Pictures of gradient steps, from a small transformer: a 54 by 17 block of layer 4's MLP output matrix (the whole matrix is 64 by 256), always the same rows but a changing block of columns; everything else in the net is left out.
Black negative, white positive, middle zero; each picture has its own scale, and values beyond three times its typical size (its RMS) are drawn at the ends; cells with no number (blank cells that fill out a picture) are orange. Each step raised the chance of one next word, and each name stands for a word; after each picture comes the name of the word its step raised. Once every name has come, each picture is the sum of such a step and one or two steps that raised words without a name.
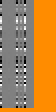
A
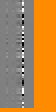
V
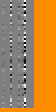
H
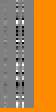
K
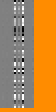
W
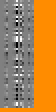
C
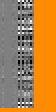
A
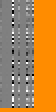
H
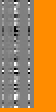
W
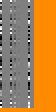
K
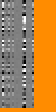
A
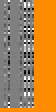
C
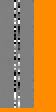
K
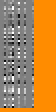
V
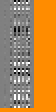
W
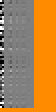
A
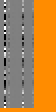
V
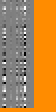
W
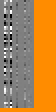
V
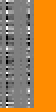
V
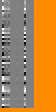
V
